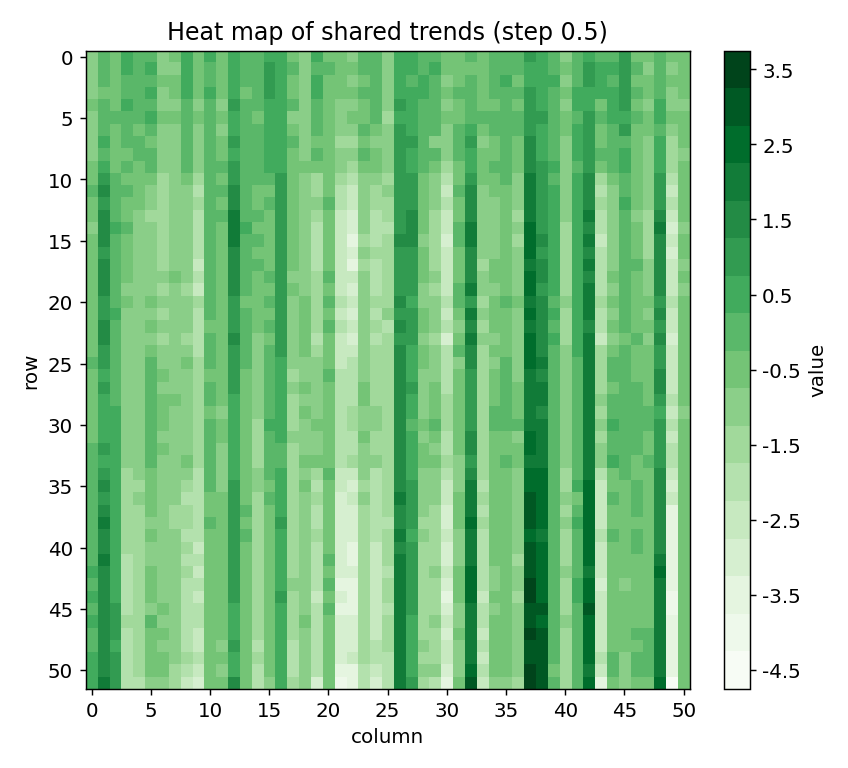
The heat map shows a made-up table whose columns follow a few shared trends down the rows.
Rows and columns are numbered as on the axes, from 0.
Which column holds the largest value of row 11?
37
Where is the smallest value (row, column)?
51, 49
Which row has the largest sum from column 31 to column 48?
30
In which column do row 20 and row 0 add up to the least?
22
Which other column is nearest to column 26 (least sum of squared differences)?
48
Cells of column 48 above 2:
2
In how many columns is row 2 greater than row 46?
30
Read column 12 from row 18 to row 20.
1.5 1.5 1
